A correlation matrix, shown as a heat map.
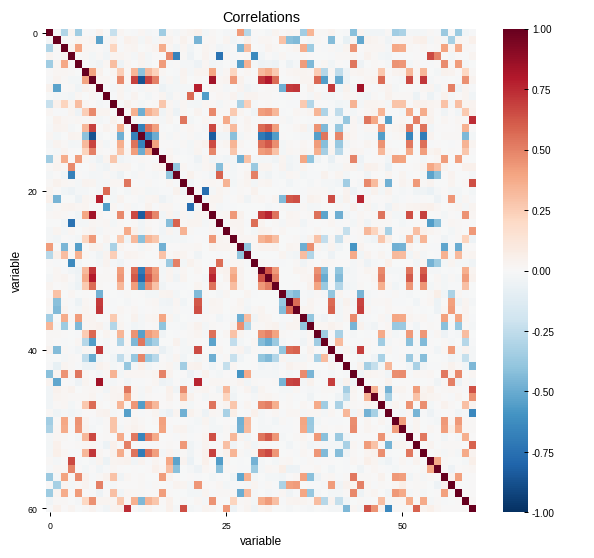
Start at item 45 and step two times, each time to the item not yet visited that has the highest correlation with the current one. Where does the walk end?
11
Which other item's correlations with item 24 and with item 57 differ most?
3
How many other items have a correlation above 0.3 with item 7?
6
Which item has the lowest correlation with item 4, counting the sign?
27
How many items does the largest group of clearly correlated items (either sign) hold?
19
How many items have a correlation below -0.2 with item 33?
7
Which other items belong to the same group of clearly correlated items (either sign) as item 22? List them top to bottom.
8, 20
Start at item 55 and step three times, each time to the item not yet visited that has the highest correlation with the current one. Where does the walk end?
17
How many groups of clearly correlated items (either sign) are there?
6
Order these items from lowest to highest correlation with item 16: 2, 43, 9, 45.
45, 9, 2, 43
